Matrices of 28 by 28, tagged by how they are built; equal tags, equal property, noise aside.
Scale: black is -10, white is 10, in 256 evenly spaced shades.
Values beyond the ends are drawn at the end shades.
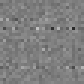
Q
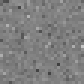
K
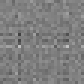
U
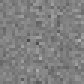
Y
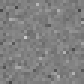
K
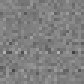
Q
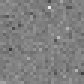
K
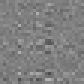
U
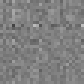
U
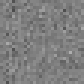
Y
